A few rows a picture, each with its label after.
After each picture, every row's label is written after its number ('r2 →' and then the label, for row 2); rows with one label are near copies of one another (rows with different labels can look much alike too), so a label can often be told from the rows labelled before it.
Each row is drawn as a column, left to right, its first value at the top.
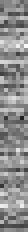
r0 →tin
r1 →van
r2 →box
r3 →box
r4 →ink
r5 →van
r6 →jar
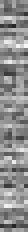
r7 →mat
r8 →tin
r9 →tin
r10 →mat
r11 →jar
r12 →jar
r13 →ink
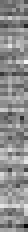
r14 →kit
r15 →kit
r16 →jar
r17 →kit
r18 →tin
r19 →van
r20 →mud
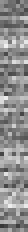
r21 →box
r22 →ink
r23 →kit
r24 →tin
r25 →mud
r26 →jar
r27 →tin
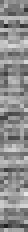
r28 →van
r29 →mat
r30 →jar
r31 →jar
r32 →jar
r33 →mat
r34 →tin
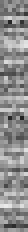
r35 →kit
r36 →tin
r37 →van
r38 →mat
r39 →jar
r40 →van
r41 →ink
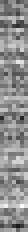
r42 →van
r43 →kit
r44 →jar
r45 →mat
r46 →mud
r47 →van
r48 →kit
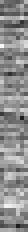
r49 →jar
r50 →kit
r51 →kit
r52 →kit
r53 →mud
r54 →van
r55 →ink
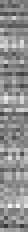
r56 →jar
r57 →box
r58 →kit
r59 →jar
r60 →kit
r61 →box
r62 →kit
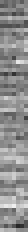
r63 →kit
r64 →kit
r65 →kit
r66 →kit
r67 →mud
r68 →mud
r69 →van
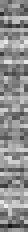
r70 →ink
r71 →tin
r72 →mud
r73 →mat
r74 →mat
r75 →jar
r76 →tin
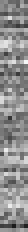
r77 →box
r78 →ink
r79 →van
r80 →mud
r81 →kit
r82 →mat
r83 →mud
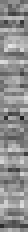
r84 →mud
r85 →van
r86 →jar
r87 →jar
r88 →jar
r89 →van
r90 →box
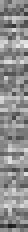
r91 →box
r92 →tin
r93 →mud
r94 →mat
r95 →jar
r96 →tin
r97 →ink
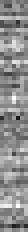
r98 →van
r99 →kit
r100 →kit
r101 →box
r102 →van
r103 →jar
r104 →mud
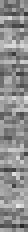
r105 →mat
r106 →jar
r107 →jar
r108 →ink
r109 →kit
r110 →mat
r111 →box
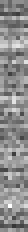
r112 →jar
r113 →ink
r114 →kit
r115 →box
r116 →ink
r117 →jar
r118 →tin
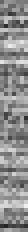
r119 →mud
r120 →mat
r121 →jar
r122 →ink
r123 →van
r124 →tin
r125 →van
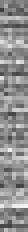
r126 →tin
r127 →mat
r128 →jar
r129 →kit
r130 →tin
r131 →tin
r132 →kit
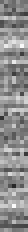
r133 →van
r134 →jar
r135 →ink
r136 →tin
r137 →box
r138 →ink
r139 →box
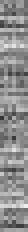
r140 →van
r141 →jar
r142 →mat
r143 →jar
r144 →mat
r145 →mat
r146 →kit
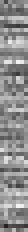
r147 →jar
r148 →mud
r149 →tin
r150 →mat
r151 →tin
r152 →tin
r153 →mat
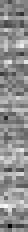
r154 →kit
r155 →van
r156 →mud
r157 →kit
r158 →ink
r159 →ink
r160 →tin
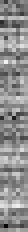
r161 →van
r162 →mud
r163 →jar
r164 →van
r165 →kit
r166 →jar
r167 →jar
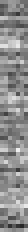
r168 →jar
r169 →jar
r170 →box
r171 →box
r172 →ink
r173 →mud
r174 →kit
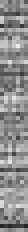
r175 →mat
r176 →box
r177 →mud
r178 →box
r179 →jar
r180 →mat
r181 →mud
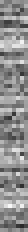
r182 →ink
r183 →van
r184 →van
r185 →jar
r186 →ink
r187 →tin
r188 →mat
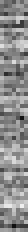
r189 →jar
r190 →kit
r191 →kit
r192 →mud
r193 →mat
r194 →van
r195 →ink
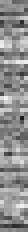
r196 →ink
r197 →box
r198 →box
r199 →mud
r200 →mud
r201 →van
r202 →tin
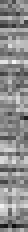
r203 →mud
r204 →mud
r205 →jar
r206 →mud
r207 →box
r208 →mat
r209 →van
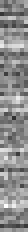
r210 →ink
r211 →kit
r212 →jar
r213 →van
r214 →box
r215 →ink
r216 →mat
